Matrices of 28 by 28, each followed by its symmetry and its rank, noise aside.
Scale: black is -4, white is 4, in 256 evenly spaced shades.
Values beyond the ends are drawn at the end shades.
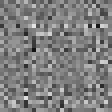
antisymmetric, rank four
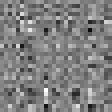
no symmetry, rank three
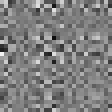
no symmetry, rank two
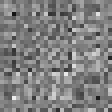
symmetric, rank four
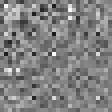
symmetric, rank four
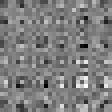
symmetric, rank three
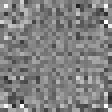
symmetric, rank four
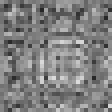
symmetric, rank three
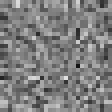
antisymmetric, rank four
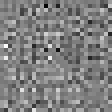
antisymmetric, rank four
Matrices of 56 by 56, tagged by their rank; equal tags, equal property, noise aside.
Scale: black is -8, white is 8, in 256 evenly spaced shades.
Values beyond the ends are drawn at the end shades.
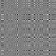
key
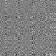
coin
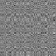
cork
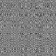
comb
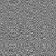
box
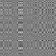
key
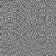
comb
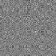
comb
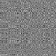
box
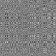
cork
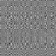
cork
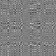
coin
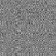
comb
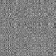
box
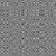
cork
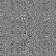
comb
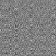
comb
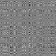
coin
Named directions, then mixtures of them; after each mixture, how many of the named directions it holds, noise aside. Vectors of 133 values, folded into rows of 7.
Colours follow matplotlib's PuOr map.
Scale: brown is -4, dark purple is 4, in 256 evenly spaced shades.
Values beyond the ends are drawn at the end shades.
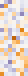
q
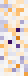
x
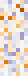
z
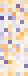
two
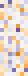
three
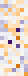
one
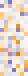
three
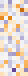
three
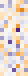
three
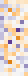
two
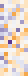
three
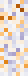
one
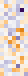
three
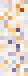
two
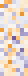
one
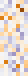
two
